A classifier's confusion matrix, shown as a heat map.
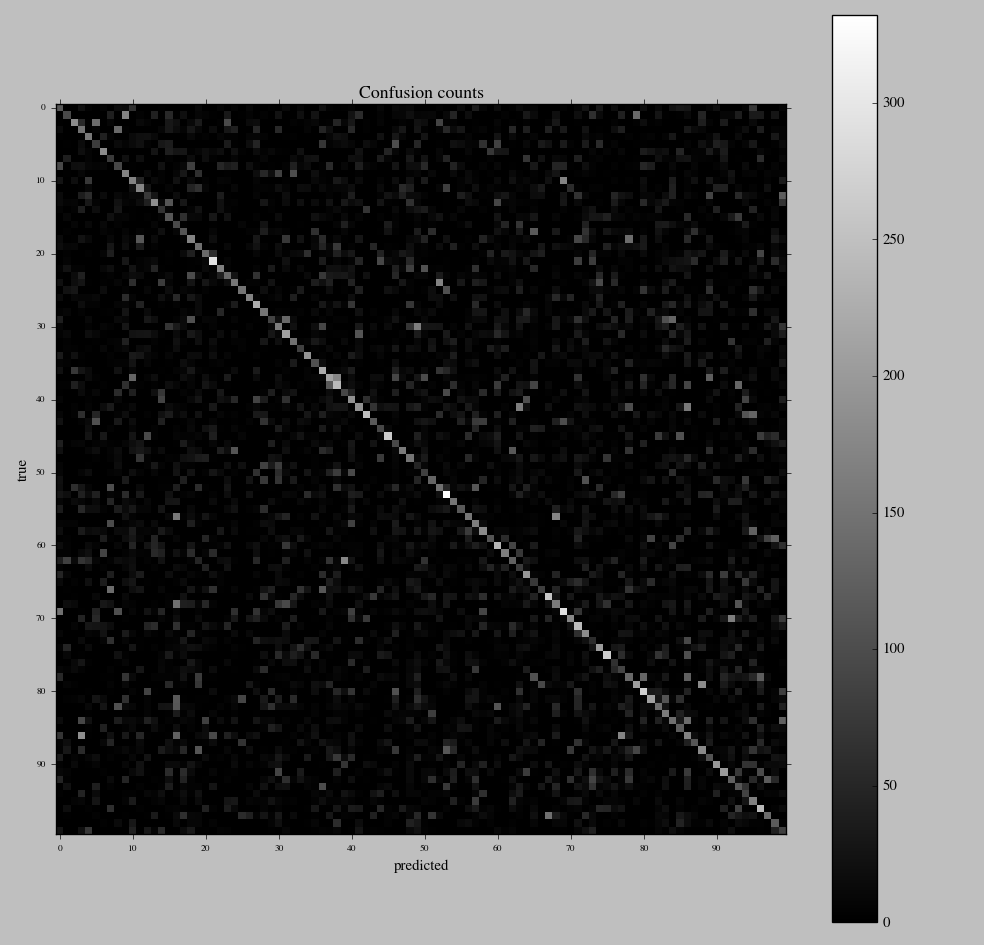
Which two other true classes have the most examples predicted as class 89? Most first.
37, 12
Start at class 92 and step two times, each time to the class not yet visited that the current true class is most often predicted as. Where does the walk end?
67
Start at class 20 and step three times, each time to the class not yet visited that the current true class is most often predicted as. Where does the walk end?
36
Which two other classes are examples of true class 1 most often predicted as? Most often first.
9, 79
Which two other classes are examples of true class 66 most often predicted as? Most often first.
7, 36
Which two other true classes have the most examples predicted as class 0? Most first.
69, 8
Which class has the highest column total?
86
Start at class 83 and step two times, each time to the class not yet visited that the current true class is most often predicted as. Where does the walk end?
72
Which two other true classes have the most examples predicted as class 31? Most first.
29, 68
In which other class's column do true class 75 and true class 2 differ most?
5
